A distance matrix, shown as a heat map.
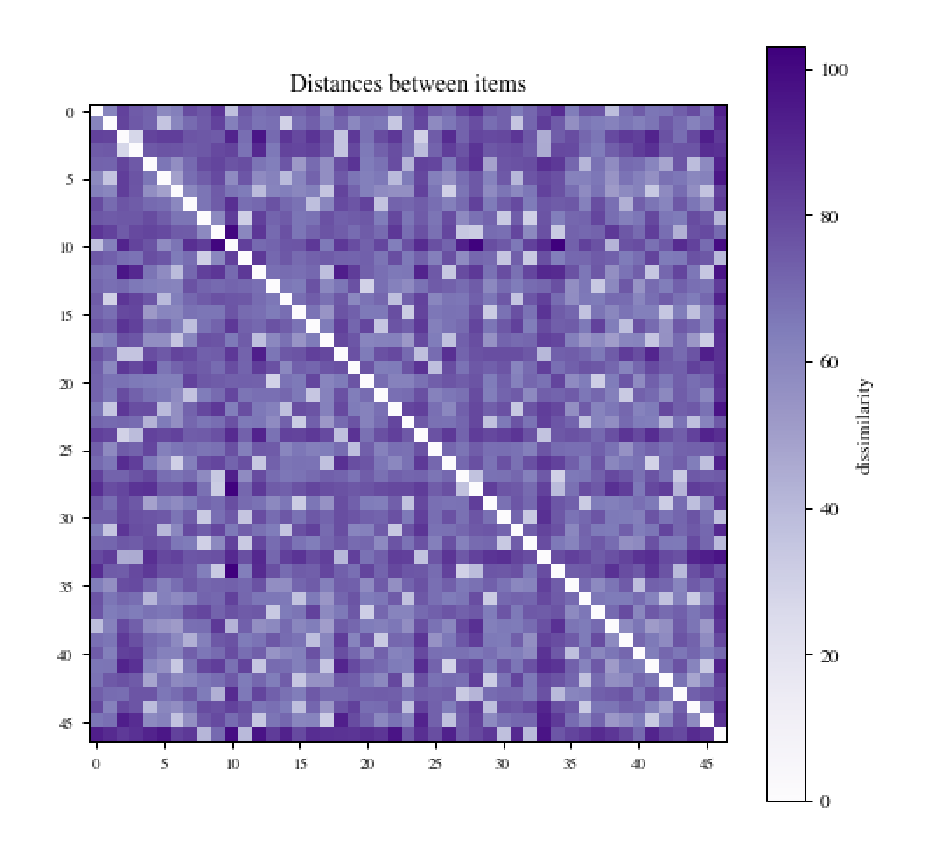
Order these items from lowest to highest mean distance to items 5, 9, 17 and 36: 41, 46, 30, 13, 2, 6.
6, 41, 13, 30, 2, 46
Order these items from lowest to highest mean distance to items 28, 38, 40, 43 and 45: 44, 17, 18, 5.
17, 5, 44, 18
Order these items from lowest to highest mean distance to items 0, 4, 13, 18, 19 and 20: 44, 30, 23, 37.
37, 23, 44, 30
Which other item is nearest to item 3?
2
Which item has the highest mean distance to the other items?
46
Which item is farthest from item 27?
10
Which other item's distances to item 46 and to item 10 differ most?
0
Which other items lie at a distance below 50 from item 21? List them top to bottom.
7, 16, 39
